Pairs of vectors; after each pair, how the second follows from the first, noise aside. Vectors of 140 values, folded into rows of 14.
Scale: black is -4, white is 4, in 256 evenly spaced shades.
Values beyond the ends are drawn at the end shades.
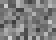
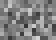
wrapped around, negated.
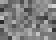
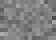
reversed, shrunk.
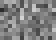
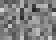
negated.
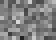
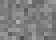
shrunk.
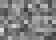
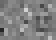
negated, partly zeroed.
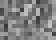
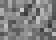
negated.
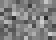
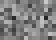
copied.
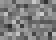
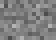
reversed, shrunk.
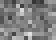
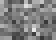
reversed.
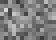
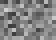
sign-scrambled.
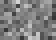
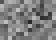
wrapped around, negated.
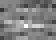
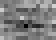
negated.
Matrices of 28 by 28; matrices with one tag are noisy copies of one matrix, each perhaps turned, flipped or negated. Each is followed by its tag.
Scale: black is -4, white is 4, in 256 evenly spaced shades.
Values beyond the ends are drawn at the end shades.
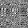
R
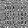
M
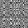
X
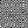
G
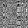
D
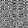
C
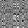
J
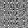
X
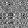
J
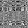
D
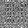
M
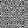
G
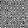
G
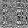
D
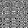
C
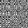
C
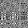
R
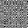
G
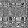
D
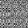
C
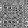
M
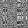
D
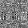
R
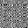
G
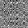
X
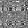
D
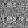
D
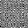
G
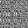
C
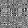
R
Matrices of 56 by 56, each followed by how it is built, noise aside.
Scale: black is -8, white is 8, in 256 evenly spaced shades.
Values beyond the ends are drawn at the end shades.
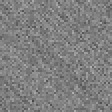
Toeplitz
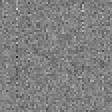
uneven columns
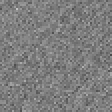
Hankel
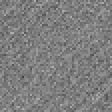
Hankel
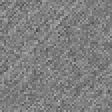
Hankel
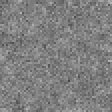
smooth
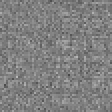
blocks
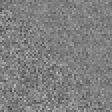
lower triangular
